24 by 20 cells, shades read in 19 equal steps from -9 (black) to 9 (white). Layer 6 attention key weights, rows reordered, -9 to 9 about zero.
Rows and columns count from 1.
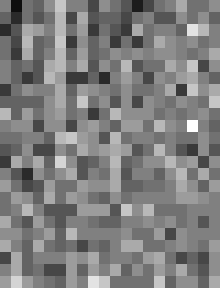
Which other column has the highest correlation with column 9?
2
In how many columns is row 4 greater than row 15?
8
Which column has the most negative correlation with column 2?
6
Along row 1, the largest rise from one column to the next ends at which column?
3
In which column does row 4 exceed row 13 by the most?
18
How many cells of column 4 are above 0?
5
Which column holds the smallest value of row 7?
10
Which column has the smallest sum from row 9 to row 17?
4
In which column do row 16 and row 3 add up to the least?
12
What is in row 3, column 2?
-3
